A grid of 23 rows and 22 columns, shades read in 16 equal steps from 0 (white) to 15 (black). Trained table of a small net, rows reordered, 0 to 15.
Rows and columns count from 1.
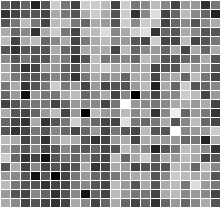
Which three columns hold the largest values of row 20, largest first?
6, 4, 7
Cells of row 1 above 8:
9
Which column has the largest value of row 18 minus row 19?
21
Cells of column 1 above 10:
2
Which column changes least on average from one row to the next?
10
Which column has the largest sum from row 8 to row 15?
3
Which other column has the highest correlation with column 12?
1
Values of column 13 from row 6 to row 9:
4 7 4 9
